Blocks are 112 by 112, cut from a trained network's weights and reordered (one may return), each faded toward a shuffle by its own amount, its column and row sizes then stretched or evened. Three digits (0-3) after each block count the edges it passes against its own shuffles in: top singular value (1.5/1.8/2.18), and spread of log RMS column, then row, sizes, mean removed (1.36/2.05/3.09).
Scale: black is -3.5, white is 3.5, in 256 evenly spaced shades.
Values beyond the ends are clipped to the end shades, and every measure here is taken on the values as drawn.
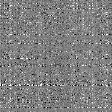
1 1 3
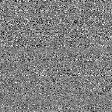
1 0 3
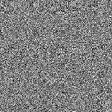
2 1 1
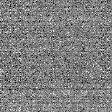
2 2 0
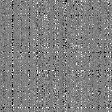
2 3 2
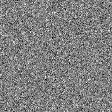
0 1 0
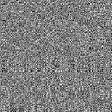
3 2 2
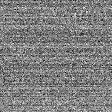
3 1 0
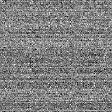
3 2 0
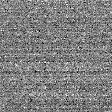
2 1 1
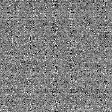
1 2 0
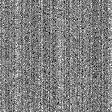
3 1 0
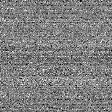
2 0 2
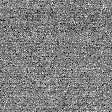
1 0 0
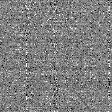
1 2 0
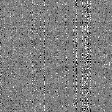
2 3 0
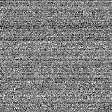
3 1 2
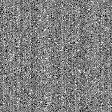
1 0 1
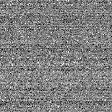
2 1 1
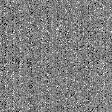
0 2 0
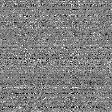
2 1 3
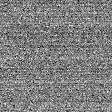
2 0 0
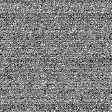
2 1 0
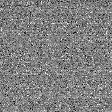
0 0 1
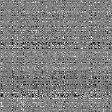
3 3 3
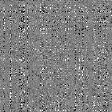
0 3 2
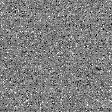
0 1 0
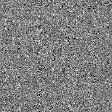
0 2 0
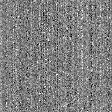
2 2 0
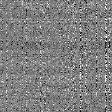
1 3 0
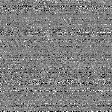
1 0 3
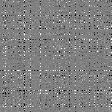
1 3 3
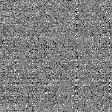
1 2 0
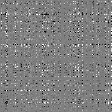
0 3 3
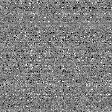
1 1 2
